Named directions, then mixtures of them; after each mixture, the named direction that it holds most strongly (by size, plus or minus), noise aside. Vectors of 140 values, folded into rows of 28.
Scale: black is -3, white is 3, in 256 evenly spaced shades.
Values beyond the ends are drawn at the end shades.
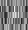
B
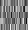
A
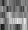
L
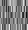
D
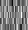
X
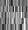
X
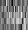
X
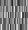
X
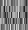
A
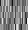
X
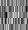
B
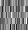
A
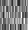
X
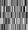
A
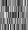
B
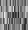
B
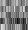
L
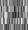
B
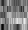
L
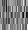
D
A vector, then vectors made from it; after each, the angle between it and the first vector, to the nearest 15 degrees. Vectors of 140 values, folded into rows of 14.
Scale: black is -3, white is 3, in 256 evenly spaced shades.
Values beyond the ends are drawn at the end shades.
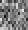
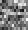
135 degrees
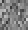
135 degrees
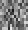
60 degrees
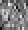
120 degrees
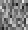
120 degrees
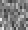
45 degrees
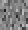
75 degrees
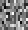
90 degrees
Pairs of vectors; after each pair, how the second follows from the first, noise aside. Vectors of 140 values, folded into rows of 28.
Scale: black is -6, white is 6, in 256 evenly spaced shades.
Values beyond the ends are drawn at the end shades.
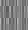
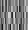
wrapped around, negated, scaled up.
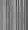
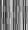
wrapped around, scaled up.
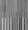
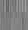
reversed, shrunk.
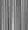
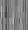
wrapped around, negated.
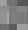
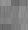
reversed, shrunk.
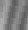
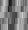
wrapped around, negated, scaled up.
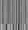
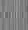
wrapped around, negated, shrunk.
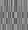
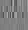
partly zeroed.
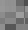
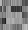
wrapped around, scaled up.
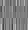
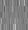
partly zeroed.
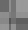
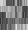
wrapped around, negated, scaled up.
